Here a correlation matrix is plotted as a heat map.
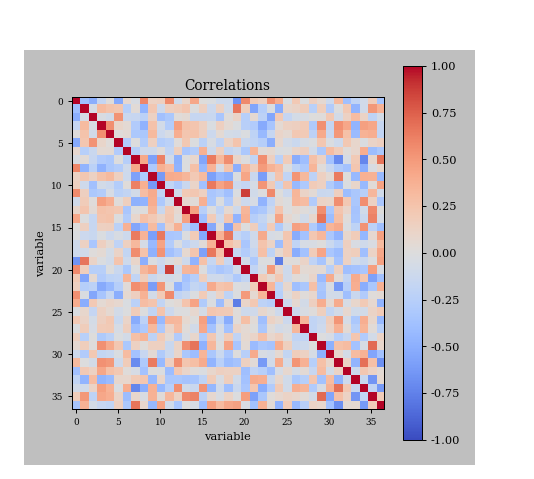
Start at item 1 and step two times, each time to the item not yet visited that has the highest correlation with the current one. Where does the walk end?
36
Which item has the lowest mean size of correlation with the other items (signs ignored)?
25
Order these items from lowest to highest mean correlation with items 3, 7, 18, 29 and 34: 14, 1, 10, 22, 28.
22, 28, 1, 10, 14
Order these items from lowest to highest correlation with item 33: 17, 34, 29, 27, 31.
31, 29, 27, 34, 17
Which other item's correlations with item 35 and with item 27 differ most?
29
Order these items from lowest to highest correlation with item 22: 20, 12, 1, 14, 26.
12, 26, 1, 14, 20
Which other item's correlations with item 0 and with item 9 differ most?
8
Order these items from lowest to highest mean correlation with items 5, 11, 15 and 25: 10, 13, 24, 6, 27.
10, 24, 6, 13, 27
